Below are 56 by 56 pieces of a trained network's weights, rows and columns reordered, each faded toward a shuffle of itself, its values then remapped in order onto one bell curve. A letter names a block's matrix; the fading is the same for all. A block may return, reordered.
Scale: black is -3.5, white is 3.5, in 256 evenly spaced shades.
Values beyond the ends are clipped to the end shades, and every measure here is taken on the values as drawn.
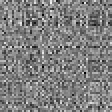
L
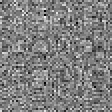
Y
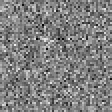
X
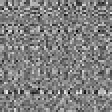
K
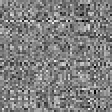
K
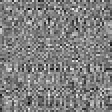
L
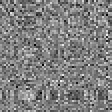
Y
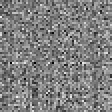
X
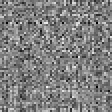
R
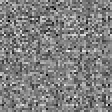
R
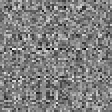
K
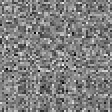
Y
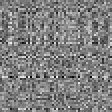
K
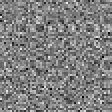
Y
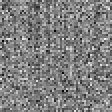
X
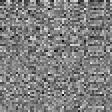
L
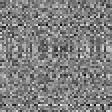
K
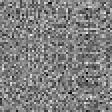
Y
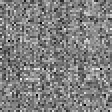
X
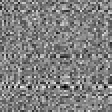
K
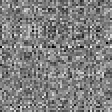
K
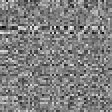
K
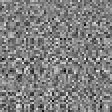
K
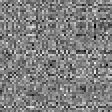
L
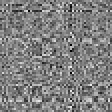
L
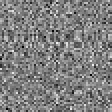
Y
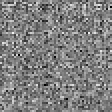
R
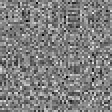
Y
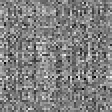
R
